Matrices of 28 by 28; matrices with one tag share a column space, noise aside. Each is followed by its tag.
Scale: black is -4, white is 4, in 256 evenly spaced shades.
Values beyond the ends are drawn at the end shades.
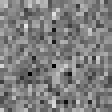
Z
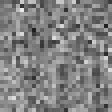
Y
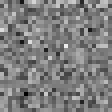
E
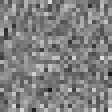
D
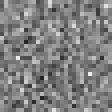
Z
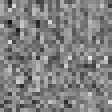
Z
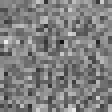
Y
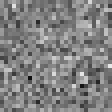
Z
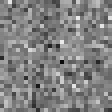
E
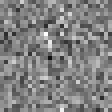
Y
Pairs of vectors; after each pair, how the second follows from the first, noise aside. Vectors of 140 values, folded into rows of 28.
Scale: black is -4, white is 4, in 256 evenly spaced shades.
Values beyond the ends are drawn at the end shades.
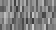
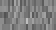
negated, shrunk.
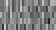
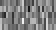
wrapped around.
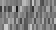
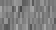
negated, shrunk.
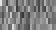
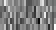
reversed.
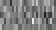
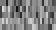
wrapped around.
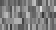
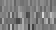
negated, partly zeroed.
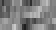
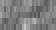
negated, shrunk.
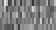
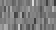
negated, partly zeroed.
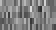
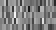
shuffled.
